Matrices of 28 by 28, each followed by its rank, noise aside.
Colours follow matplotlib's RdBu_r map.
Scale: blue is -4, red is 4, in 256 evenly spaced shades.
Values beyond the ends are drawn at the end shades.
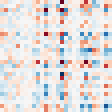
two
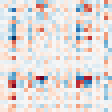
two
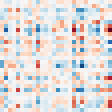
two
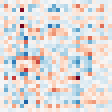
three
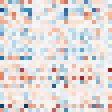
four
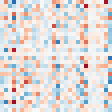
three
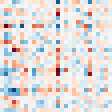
three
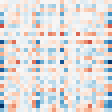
two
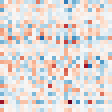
four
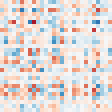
three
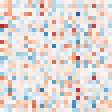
four
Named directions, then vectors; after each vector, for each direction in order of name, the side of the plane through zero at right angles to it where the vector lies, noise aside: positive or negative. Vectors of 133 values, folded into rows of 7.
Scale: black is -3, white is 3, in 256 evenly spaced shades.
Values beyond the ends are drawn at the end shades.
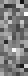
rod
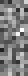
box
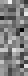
negative, positive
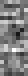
negative, positive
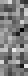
negative, positive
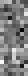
negative, positive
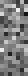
negative, negative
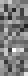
negative, positive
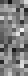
positive, negative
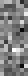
negative, positive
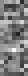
negative, positive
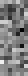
negative, positive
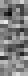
negative, negative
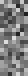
negative, negative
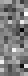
negative, positive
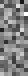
positive, positive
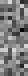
negative, positive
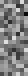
negative, negative
